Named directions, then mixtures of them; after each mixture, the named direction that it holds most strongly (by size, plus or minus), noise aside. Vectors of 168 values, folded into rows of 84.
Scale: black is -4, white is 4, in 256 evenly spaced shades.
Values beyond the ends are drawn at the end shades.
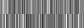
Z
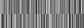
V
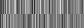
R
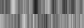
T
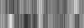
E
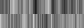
T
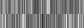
Z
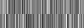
Z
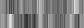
E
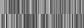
V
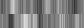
E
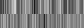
R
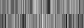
Z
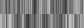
E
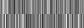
Z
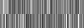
Z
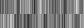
E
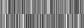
Z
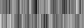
T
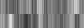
E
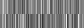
Z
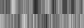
T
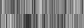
E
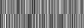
R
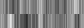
E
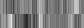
E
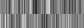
T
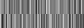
V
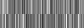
Z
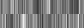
Z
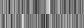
V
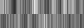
T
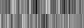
T
